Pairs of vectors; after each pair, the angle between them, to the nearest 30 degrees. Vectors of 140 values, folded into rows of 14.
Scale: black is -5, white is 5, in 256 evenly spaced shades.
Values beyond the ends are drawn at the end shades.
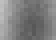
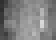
150 degrees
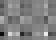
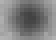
90 degrees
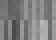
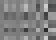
90 degrees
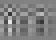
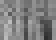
60 degrees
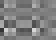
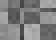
90 degrees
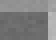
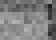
150 degrees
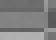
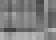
30 degrees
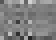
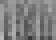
60 degrees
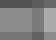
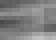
90 degrees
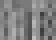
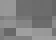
90 degrees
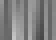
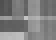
90 degrees
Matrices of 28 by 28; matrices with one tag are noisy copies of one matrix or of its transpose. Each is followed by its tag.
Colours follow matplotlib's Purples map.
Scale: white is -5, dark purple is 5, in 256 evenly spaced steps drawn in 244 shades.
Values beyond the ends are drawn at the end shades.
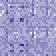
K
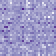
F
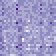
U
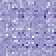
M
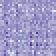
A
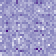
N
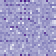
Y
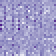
Y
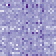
F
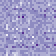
M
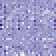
Y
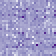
M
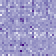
K
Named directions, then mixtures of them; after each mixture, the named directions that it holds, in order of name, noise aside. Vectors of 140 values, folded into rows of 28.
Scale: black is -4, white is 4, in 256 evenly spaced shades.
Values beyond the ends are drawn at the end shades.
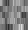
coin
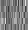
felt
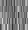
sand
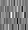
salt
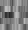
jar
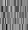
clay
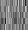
felt.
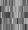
coin, jar, salt.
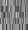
clay.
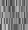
clay, sand.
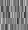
clay, felt, salt.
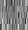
sand.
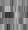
jar.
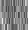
felt, sand.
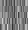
sand.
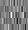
salt.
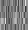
felt.
